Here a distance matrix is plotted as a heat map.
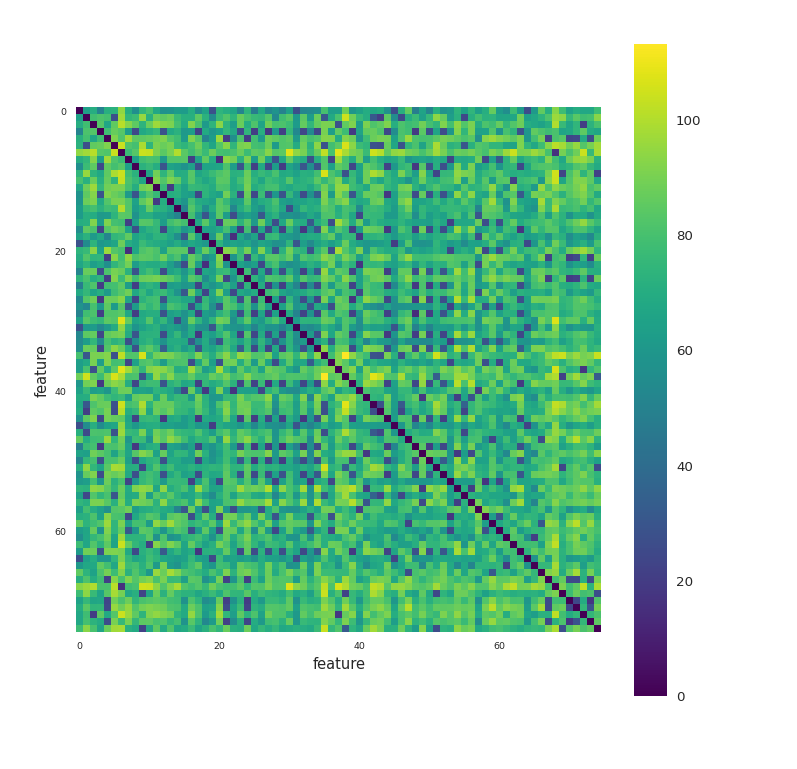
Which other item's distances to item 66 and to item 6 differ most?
68
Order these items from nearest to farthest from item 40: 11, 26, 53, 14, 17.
26, 14, 17, 11, 53
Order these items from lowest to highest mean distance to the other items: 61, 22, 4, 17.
17, 22, 61, 4
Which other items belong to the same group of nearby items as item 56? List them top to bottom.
41, 49, 54
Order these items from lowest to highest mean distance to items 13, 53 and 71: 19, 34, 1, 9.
19, 34, 1, 9
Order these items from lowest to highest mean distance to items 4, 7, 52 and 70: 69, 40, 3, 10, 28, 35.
3, 28, 40, 69, 10, 35
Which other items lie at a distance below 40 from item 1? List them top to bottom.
5, 35, 42, 43, 46, 55
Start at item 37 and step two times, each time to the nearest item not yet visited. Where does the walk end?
2
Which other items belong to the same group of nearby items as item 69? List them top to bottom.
9, 38, 51, 74
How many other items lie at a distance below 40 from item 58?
8
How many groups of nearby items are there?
15
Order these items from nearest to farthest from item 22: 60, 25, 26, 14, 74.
26, 14, 25, 74, 60
